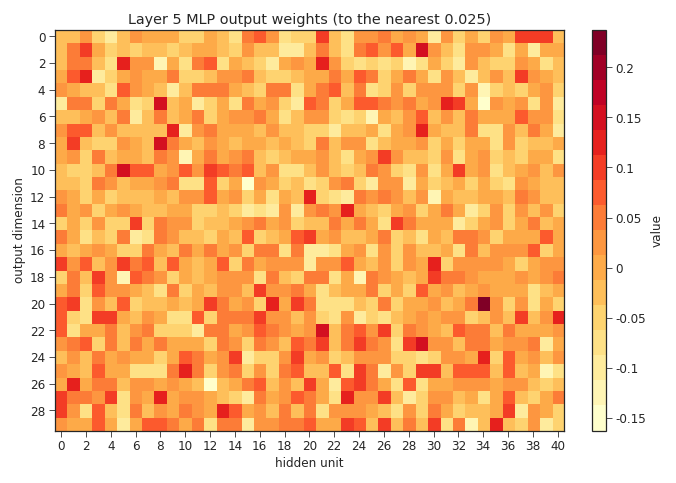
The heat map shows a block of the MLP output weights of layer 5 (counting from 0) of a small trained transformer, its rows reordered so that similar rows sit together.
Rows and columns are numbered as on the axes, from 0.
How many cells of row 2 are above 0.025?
6
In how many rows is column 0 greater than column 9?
13
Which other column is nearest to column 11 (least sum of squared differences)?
14
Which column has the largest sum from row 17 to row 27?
34
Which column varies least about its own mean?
31
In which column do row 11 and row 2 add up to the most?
12
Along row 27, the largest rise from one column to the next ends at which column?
23
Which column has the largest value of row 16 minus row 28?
37
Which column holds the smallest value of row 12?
30
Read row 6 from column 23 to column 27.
-0.075 -0.05 -0.125 0 -0.025
